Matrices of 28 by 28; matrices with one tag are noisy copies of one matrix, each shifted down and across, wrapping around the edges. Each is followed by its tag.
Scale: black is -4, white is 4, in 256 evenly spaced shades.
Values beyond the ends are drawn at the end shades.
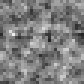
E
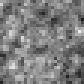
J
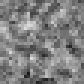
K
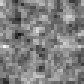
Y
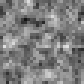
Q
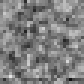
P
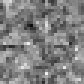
P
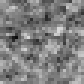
E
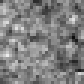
J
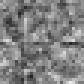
P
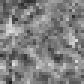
K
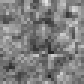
J
